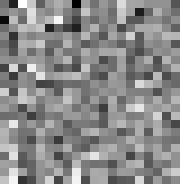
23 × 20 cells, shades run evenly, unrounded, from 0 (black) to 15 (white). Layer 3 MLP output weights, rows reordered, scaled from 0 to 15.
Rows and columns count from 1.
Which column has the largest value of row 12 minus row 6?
1
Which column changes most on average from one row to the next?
2
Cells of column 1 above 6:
21
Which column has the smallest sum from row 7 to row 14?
12
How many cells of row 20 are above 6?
16
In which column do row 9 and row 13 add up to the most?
4
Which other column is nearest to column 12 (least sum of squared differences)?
11
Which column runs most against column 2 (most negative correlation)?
3
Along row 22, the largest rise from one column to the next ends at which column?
9
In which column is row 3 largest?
7
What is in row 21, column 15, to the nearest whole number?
10
